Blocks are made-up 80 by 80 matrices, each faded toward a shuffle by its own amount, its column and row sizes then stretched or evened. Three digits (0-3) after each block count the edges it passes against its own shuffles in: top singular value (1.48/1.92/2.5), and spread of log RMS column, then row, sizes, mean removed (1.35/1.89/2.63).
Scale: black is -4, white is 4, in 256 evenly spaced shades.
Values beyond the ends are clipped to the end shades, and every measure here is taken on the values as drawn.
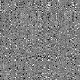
2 2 1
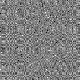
3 1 0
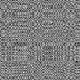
3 0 1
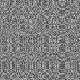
3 0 1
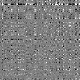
3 2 3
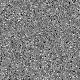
0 0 0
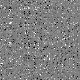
1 2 1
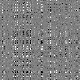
3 3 2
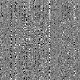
2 3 0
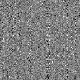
2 2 0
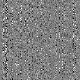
2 3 0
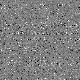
0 0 2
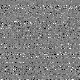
0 0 3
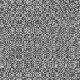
3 1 1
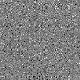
2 1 1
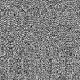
2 1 0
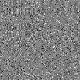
2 0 0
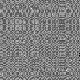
3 0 2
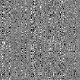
2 3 1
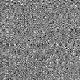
2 0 1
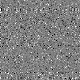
2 0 2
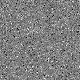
1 0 0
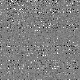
0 2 3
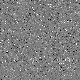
0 0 1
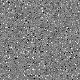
1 1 1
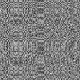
3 2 0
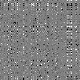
3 3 2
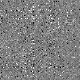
1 2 2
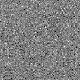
2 0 0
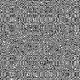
3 1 0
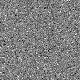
1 0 0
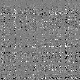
0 3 3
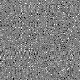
2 1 0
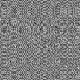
3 1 1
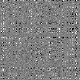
2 3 2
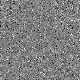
1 1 0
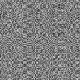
3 2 0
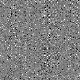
2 2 0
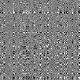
3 3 3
